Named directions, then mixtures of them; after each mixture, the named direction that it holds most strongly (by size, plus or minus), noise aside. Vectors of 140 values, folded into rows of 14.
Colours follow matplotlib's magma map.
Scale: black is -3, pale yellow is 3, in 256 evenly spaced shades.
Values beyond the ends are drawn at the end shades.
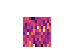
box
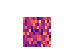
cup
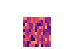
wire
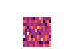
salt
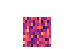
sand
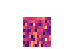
wire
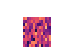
wire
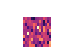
box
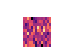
box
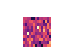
box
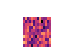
sand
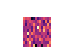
box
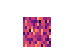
cup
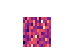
sand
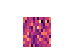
sand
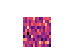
salt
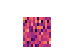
sand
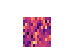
wire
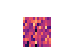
wire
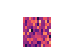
cup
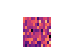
cup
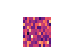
salt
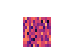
sand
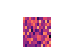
cup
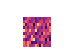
wire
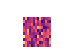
sand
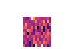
box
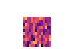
wire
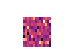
salt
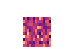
salt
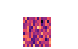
sand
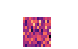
cup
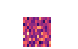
salt
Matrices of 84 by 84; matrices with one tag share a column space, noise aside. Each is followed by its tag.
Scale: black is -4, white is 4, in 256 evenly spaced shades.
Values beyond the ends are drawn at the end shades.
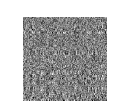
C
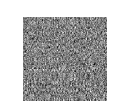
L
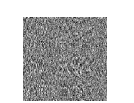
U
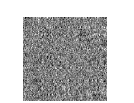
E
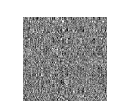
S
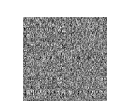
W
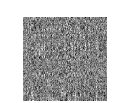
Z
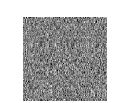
U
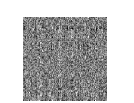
Z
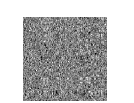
W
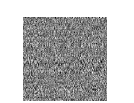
U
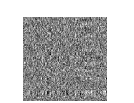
W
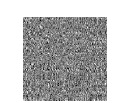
L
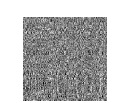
C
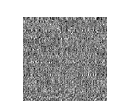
S
